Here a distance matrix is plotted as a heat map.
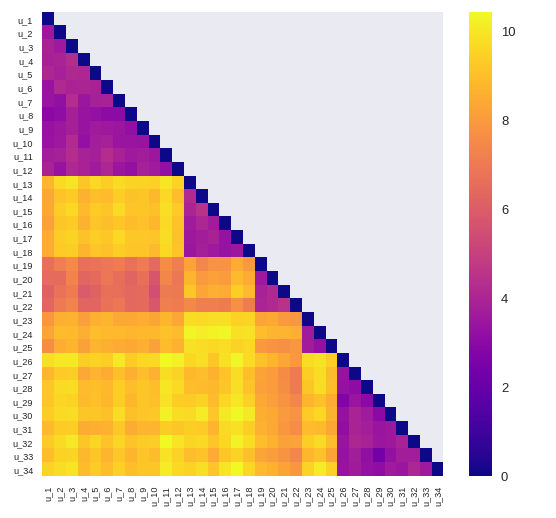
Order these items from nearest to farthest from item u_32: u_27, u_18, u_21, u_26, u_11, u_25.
u_26, u_27, u_21, u_25, u_18, u_11
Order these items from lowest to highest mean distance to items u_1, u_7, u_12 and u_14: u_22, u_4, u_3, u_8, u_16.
u_8, u_4, u_3, u_22, u_16
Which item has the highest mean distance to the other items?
u_24
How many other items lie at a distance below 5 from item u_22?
3
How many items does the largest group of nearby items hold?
12
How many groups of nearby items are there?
5
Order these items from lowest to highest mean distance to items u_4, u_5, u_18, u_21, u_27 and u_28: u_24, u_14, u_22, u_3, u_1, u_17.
u_22, u_1, u_3, u_14, u_17, u_24
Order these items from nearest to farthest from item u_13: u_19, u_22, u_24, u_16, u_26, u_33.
u_16, u_22, u_19, u_33, u_26, u_24
